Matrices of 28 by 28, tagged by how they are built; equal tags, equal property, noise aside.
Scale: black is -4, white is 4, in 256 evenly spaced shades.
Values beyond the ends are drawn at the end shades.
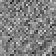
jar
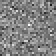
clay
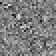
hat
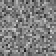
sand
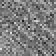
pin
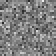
clay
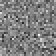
clay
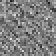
pin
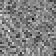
pin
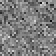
pin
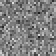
clay
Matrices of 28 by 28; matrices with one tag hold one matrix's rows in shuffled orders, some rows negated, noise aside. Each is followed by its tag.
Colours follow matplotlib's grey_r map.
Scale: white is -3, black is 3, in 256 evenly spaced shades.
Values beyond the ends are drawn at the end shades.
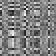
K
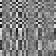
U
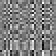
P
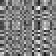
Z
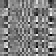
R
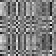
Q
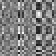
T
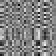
Z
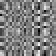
Z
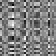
K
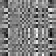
R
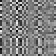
U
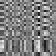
Z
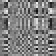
R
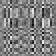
P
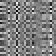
Q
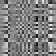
R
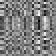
Z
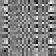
R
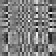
R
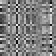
Q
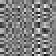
Z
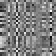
Q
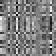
Q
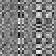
T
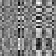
T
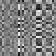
T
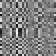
U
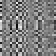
U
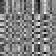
Z
